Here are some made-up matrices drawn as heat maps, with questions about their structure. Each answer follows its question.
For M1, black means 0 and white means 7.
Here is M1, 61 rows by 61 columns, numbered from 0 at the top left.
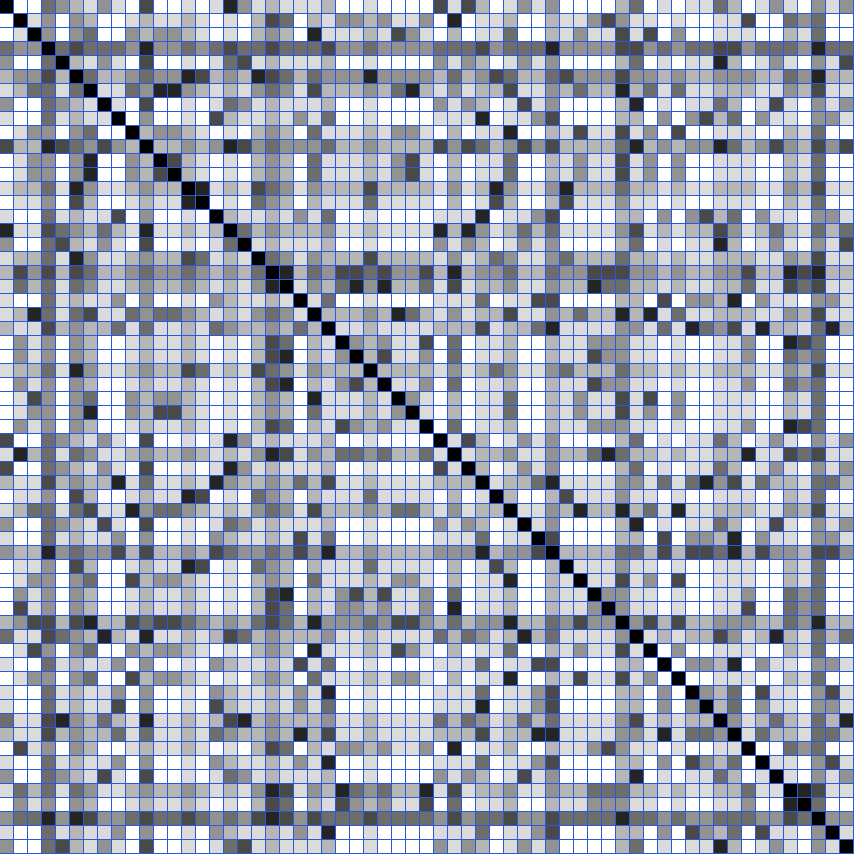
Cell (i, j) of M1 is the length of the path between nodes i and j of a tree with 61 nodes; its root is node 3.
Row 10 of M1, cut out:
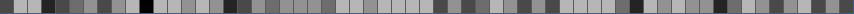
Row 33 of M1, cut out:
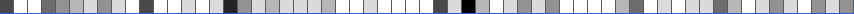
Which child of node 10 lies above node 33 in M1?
16
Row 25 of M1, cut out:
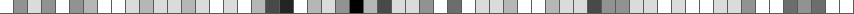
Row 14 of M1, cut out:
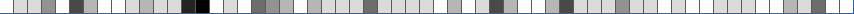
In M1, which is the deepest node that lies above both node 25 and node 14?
58
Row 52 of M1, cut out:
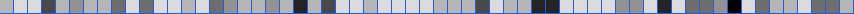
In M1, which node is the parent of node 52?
39
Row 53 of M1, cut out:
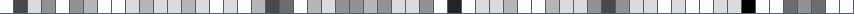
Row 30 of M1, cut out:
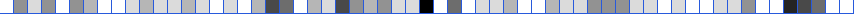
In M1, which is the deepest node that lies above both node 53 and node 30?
19
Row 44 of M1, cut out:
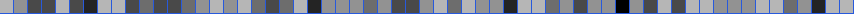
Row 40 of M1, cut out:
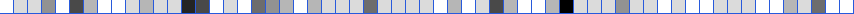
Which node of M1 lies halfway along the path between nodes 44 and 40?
5
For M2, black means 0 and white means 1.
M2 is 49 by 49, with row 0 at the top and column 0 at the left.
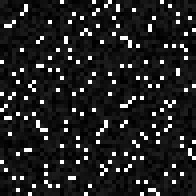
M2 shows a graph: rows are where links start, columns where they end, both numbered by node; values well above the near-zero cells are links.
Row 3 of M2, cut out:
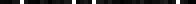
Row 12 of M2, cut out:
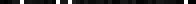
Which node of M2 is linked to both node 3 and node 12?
node 5
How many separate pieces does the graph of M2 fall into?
2
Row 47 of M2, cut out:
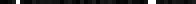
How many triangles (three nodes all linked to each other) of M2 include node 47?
1
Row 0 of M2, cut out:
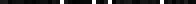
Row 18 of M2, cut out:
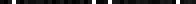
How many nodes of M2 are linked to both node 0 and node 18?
2
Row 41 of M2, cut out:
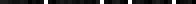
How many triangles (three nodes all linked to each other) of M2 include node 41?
4
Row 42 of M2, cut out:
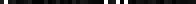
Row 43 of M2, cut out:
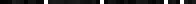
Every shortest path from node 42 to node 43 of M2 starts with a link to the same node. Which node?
node 31
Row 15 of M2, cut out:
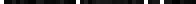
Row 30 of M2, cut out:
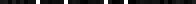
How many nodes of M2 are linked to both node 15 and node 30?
0
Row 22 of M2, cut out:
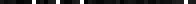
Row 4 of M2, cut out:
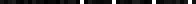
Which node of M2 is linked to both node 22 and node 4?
node 20
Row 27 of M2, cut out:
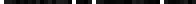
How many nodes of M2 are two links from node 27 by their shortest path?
4
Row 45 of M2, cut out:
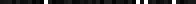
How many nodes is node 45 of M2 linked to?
4
